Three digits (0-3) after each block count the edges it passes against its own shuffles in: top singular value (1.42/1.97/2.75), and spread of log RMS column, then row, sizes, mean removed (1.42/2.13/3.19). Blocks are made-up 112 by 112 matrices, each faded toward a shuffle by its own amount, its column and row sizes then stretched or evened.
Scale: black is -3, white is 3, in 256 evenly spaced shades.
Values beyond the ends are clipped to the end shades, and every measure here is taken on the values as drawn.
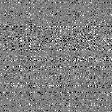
2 2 3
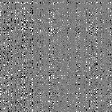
1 3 2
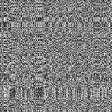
3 2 1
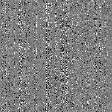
1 3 0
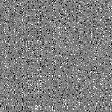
2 2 0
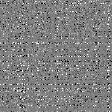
0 2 3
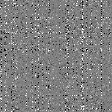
0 3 2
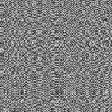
3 2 0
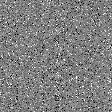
0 1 0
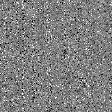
0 2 0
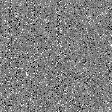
1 2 0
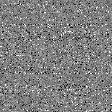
0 1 2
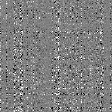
0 3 2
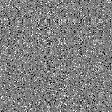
2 1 0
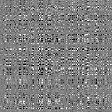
3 3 3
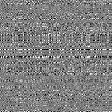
3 0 3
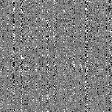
2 3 2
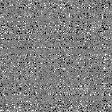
1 2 3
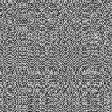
3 1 0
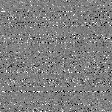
1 0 3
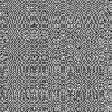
3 0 0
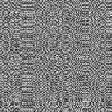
3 1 2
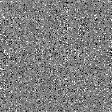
0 2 1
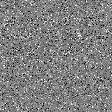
1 0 1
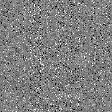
1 2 0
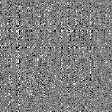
2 3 2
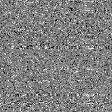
2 0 2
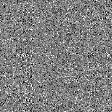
1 1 1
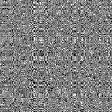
3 2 0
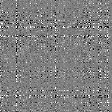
2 3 3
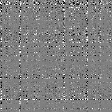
1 3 3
